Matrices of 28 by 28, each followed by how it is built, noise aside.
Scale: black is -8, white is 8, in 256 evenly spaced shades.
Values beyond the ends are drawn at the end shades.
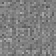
blocks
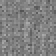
blocks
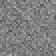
Toeplitz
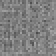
blocks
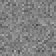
noise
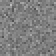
noise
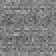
blocks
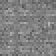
blocks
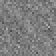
Toeplitz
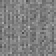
blocks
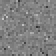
sparse
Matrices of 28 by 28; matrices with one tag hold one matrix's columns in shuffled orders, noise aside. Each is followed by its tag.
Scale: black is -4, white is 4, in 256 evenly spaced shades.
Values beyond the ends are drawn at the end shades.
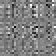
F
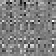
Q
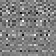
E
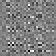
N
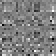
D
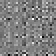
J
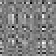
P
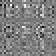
F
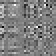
F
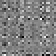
J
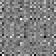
J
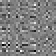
N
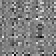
J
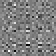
N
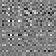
E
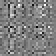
F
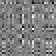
P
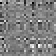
Q
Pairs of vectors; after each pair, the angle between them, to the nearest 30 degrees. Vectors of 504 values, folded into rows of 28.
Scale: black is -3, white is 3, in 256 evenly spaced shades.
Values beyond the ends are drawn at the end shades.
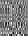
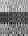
120 degrees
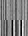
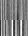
150 degrees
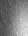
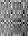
120 degrees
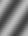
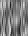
60 degrees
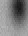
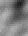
30 degrees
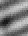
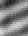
30 degrees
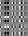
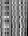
60 degrees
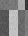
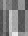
30 degrees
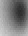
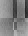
60 degrees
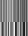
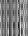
120 degrees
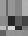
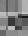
30 degrees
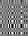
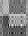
120 degrees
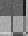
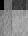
60 degrees
